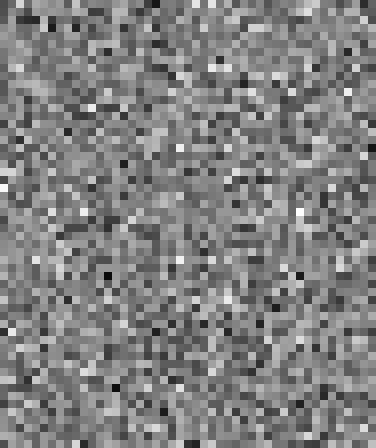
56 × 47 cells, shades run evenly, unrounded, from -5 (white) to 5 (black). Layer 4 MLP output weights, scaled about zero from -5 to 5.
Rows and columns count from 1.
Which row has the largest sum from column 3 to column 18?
3
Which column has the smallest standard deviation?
28
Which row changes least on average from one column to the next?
5
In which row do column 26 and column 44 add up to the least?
12
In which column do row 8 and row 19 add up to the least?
23
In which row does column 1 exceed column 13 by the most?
42
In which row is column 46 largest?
1
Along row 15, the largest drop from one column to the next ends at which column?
34
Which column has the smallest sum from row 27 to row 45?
8
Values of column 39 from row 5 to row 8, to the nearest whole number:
-1 1 -1 -2
